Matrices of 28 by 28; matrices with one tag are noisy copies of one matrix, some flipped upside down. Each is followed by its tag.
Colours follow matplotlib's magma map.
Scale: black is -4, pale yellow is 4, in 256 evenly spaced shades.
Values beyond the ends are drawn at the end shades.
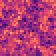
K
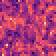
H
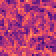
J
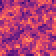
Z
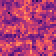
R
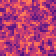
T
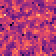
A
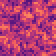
Z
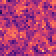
H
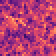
H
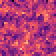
R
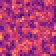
A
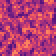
A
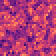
H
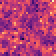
K
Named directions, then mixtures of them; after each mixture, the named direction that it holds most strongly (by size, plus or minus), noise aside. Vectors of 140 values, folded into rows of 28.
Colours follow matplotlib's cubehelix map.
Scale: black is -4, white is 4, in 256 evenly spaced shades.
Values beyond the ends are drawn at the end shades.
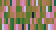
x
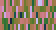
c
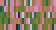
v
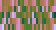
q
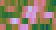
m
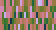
c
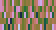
c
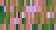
v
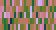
c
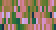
q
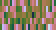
x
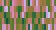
x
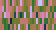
c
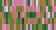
x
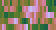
m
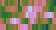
m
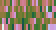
x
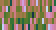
x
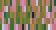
x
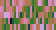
c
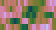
m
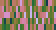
c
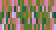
q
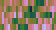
m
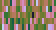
x
